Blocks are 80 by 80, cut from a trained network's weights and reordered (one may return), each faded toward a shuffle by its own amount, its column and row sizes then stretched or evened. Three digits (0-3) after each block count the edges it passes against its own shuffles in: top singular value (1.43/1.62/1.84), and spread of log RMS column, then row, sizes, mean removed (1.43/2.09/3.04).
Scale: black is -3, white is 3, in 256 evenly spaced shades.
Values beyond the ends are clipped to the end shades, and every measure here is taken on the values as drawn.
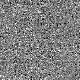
0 1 0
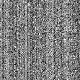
3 0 0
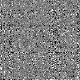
0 2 2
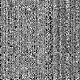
3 2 1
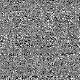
0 1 2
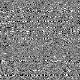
1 1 3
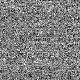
2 1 0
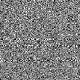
2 0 2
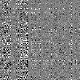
1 3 2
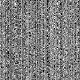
3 2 0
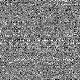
2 0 2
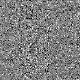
0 2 1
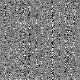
1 3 0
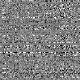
2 1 3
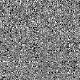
0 2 2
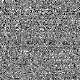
0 1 2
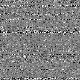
0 0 3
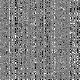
3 3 2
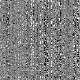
1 3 1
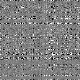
1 2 3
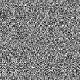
3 0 2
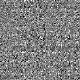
1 2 1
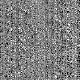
1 2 1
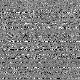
0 0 3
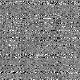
0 0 3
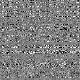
1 1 3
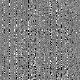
1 3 1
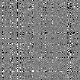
2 3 2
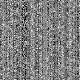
3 2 0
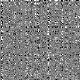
2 3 2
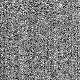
0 0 1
